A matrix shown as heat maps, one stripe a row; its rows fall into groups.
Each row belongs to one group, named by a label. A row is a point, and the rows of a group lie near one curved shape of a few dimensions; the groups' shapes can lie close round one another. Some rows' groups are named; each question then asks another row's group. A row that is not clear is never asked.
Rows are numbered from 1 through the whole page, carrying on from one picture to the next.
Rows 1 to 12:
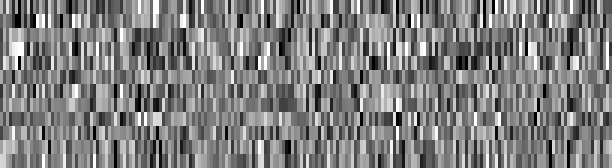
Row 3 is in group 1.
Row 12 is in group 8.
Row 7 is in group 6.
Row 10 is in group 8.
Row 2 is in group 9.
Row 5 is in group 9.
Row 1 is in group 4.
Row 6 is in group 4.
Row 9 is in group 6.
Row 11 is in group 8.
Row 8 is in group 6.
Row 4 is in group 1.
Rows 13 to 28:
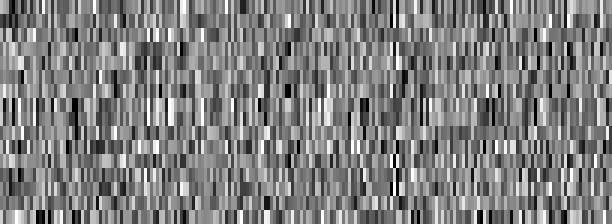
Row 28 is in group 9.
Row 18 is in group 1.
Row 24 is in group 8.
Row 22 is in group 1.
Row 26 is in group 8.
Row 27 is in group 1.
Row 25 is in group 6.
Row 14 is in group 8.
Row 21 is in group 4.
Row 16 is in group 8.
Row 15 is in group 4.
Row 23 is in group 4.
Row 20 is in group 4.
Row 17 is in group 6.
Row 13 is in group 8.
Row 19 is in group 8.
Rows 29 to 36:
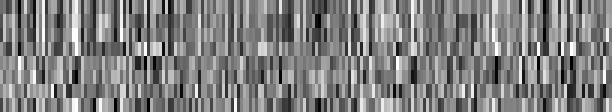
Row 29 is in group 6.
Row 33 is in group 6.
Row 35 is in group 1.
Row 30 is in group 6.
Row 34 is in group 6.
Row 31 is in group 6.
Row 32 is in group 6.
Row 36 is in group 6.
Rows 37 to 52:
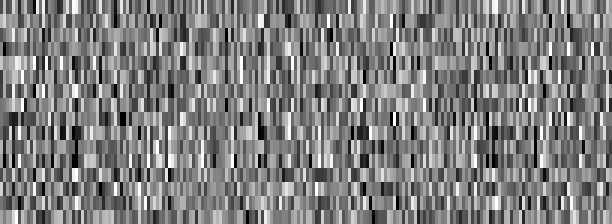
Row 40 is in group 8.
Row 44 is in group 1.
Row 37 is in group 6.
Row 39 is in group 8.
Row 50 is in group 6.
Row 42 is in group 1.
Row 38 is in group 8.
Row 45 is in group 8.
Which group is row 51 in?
6
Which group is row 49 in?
6
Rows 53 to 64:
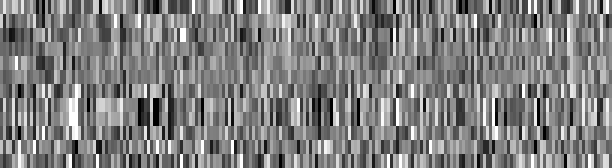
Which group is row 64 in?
1
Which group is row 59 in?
6
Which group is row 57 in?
9
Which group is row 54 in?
6
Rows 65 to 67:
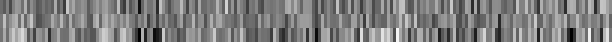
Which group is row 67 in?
6
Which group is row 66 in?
9
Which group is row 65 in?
1
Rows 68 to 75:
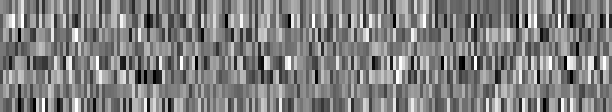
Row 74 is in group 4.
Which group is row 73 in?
6
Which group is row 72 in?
1
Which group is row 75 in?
6
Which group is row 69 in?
1
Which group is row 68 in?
1
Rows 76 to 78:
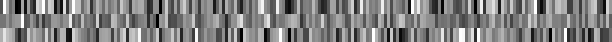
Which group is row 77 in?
1
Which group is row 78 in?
1
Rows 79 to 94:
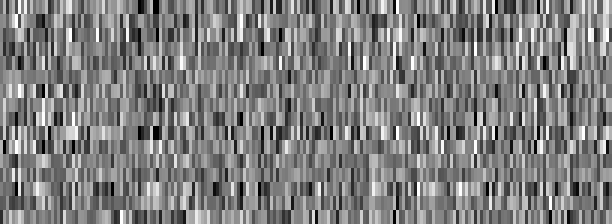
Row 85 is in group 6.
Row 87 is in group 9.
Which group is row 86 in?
9
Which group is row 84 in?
1
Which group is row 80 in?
9
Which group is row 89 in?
9
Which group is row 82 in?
1
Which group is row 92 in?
9
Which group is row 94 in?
1
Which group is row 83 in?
6
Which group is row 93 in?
9
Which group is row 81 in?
1
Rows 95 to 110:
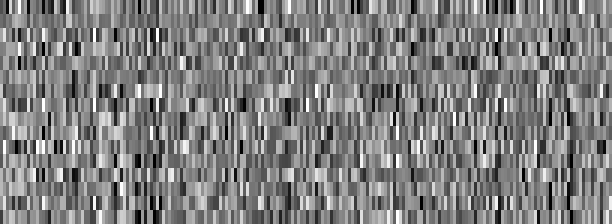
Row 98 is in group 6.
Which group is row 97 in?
8
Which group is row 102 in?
8
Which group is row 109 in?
8
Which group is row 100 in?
9
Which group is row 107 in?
6
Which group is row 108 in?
1
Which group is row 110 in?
6
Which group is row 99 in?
9
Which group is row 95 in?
4
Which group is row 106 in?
6
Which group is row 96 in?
1
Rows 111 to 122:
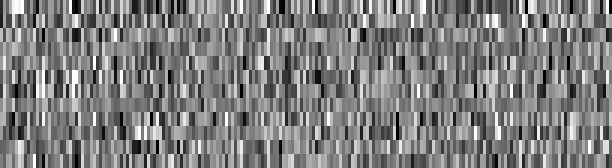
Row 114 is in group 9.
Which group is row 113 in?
6
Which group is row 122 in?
6
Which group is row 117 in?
9
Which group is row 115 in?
8
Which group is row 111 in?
1
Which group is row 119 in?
8
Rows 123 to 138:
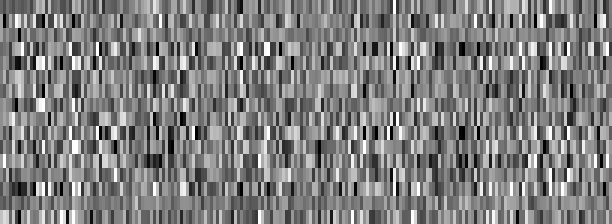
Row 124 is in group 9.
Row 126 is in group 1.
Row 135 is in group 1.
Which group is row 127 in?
9
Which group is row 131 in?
8
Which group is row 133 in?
6
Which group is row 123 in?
9
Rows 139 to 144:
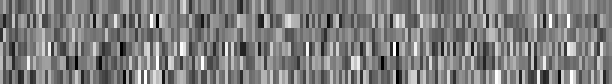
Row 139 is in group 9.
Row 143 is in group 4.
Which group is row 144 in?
6
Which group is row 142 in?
8
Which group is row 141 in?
9
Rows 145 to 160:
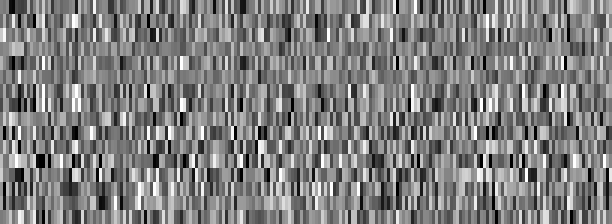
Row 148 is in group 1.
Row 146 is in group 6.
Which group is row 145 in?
8
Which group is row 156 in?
9
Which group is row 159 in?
6
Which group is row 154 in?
4
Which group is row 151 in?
6
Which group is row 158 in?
4
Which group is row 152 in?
9
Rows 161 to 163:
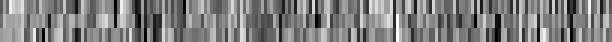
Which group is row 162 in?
6
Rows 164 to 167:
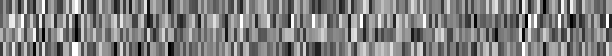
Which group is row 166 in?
6
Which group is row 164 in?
6
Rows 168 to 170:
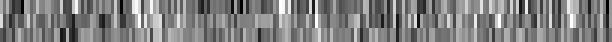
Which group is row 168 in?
1
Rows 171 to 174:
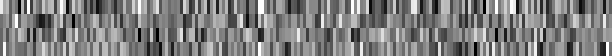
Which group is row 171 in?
4
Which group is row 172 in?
9
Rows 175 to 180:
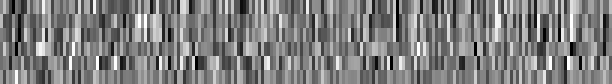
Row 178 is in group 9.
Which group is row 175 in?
8
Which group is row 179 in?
1
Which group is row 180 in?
9
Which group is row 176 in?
6
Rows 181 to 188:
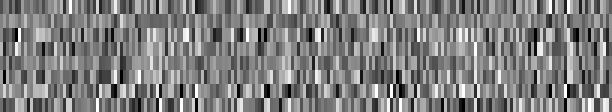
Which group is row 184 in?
9
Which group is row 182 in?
1
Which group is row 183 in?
9
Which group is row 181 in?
1
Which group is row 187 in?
1
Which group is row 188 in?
1
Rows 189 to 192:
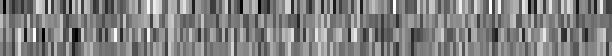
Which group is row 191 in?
6
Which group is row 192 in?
4
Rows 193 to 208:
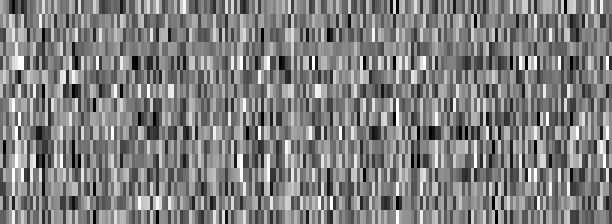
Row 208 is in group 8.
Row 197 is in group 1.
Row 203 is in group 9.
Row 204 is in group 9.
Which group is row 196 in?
9
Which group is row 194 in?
1
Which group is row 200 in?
8
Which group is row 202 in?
9
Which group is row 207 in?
4
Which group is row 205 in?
1
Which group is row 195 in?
8
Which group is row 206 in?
8
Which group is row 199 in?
6
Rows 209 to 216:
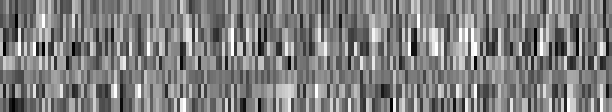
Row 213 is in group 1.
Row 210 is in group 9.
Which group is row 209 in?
9
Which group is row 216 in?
8
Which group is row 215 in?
6
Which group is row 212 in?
9
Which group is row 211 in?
9
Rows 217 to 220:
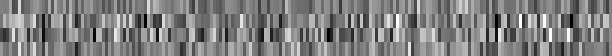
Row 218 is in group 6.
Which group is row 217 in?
9
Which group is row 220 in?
9
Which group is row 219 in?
8
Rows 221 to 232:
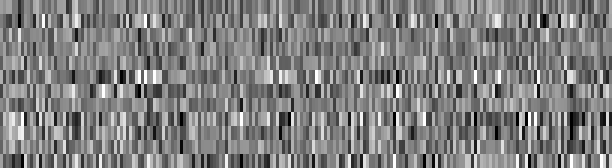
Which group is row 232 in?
1
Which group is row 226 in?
6
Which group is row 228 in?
9
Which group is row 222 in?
6
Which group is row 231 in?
1
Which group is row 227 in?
6
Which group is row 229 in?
1
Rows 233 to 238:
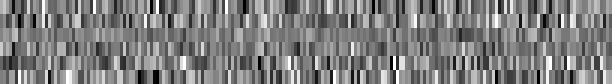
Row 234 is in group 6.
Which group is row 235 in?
9
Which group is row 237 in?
8
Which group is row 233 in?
8
